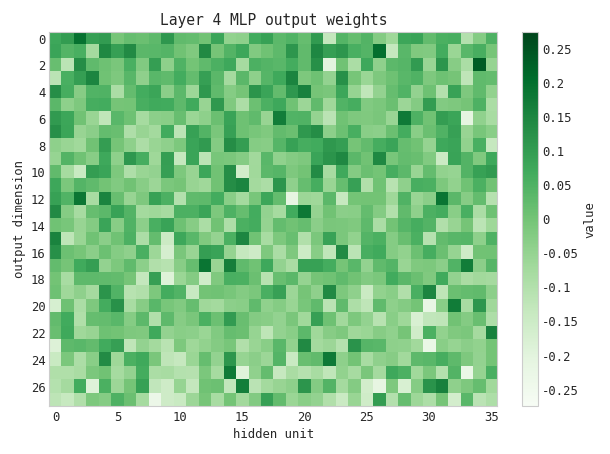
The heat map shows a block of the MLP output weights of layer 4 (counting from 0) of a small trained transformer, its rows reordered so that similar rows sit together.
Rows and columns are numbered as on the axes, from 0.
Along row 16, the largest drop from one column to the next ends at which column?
24
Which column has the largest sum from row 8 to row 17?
0
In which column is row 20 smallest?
30
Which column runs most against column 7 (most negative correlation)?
5
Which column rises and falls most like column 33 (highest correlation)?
22
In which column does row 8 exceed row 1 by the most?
27
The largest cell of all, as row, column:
2, 34
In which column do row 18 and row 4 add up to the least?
9
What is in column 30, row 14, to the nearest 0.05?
0.05
